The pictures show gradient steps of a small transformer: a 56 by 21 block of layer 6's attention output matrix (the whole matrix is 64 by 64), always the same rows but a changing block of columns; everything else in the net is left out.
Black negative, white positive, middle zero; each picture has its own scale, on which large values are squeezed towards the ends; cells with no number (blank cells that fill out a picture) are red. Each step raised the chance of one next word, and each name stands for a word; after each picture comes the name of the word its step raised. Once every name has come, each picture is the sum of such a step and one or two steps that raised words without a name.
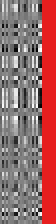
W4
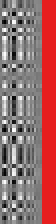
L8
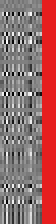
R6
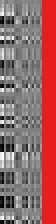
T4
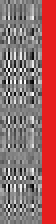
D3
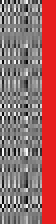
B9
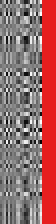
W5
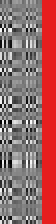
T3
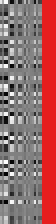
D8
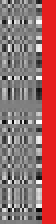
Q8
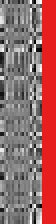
Q8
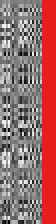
T3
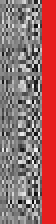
D8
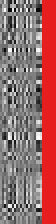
W4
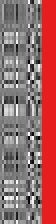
D8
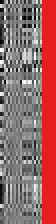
D3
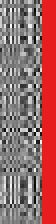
W5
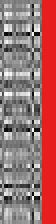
R6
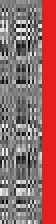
T3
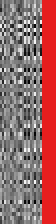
W4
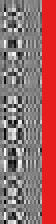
T3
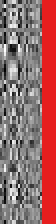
R6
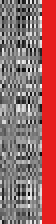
T4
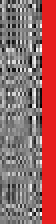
W4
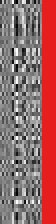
D8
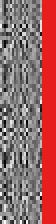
T3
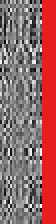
Q8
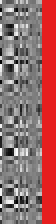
B9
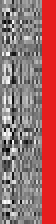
W5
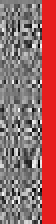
T3
